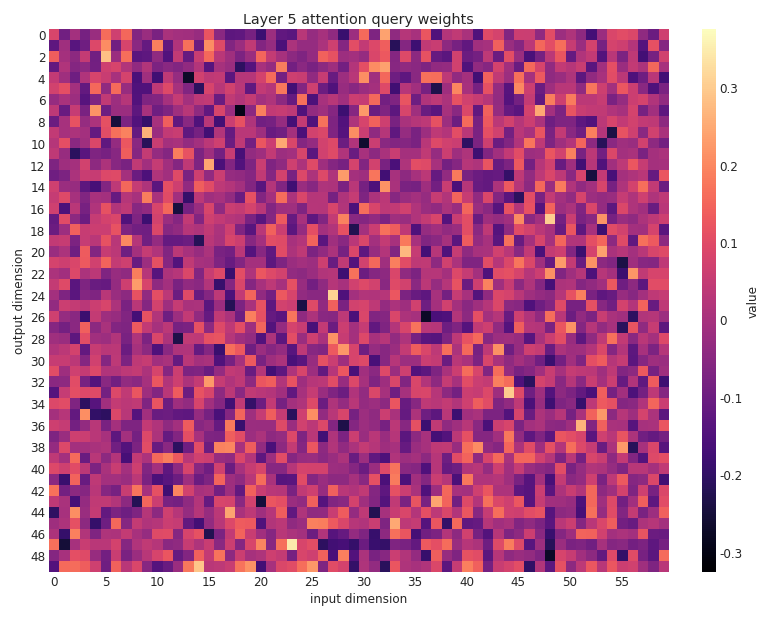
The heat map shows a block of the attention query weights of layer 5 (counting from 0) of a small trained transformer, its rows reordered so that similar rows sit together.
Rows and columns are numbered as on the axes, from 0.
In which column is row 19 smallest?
14
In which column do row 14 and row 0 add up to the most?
32
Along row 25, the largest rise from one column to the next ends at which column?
25
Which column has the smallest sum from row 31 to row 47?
48
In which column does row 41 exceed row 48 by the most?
55
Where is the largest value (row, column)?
47, 23
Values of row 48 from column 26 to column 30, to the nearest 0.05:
0.15 -0.15 0.2 -0.15 0
